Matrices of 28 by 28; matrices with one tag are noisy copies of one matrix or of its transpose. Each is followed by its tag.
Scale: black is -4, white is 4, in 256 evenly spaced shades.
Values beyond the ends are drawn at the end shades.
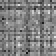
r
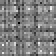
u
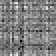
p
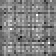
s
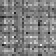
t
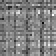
r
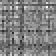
p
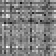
p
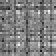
r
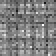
t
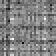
r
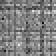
r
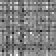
p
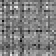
p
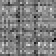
u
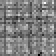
u
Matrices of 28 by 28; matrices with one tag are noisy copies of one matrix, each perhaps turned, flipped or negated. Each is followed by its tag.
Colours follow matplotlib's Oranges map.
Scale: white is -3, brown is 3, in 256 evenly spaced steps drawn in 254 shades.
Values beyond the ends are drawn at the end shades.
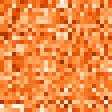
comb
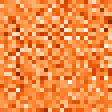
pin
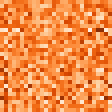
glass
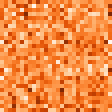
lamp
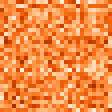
lamp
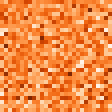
glass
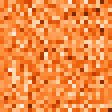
glass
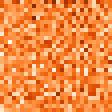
pin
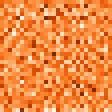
pin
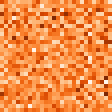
glass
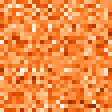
lamp
